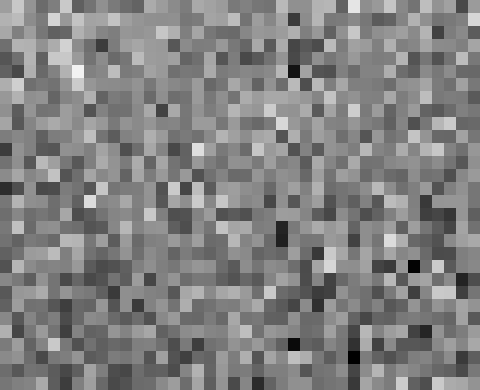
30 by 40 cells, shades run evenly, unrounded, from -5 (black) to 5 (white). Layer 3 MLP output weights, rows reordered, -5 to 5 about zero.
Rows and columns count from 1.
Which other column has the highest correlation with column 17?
34
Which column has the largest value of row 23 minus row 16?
23
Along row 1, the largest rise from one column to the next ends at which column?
30
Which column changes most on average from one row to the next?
25
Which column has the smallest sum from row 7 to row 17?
16
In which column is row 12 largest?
17
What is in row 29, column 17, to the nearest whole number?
2
